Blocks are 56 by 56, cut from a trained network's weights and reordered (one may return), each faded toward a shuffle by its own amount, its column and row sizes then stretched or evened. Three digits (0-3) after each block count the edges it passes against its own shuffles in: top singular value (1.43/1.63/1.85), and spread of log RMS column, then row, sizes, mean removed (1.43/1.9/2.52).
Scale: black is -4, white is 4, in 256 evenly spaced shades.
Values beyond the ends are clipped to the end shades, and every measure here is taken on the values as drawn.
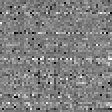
1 0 3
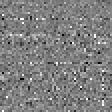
1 1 2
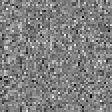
2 0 0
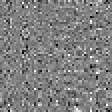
3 3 1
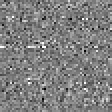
2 0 2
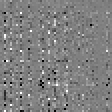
1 3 2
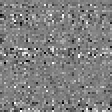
1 2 3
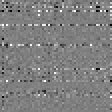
3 1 3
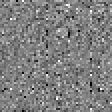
0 2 1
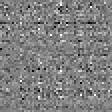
1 2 2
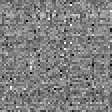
1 1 0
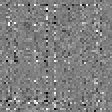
2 2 2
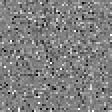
0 0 1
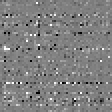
1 1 3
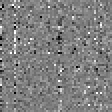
1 2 1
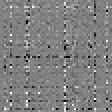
3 3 2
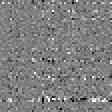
2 2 2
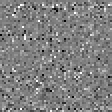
1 0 2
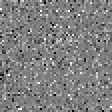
1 0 1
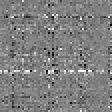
3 2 2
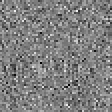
3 0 1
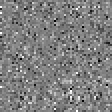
1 2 0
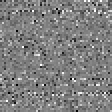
1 0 2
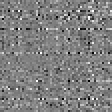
3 2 3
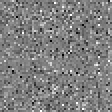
1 2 0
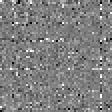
1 2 2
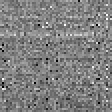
1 1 1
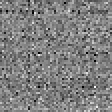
2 1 1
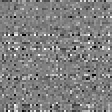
3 1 3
